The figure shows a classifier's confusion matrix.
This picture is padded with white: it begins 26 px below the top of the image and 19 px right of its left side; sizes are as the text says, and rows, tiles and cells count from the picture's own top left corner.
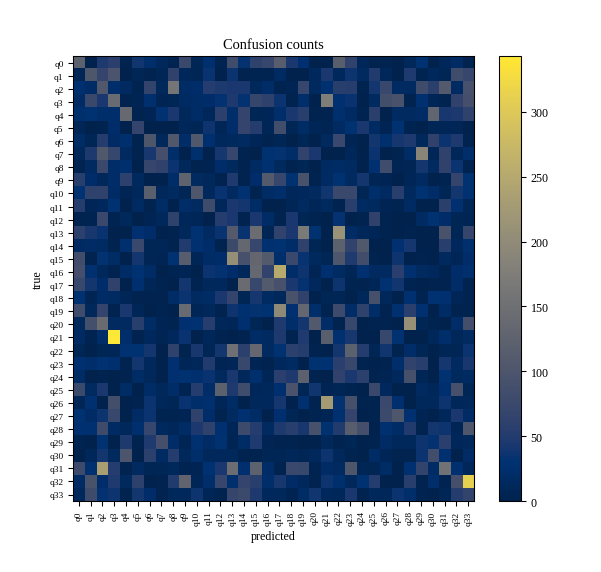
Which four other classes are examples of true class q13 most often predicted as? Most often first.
q22, q19, q15, q31
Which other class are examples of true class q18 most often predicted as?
q25
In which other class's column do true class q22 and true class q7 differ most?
q29
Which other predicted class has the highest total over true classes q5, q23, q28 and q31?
q2
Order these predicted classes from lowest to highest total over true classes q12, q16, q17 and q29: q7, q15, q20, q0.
q20, q7, q0, q15
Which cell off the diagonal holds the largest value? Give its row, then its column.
q21, q3
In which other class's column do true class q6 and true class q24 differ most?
q19
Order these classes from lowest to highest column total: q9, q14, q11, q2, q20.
q20, q11, q9, q14, q2
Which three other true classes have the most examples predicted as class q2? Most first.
q31, q20, q7
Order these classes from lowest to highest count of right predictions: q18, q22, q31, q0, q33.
q22, q33, q18, q0, q31
